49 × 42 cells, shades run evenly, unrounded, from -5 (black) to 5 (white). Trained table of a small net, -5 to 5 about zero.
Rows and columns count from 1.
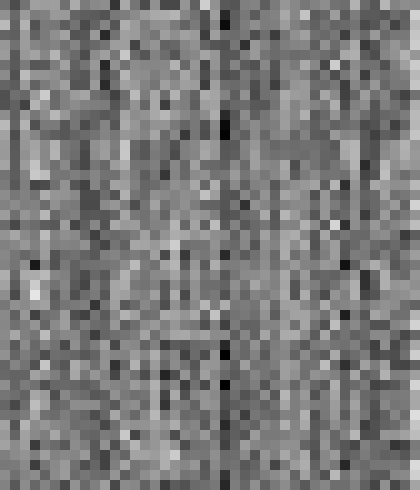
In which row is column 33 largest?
37
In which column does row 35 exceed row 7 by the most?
11
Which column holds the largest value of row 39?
42
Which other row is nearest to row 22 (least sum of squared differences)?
20
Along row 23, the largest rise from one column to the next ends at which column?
34
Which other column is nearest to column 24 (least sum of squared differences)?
32
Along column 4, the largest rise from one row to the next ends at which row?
28
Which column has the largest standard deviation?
4
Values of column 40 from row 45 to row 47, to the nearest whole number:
-3 -1 0
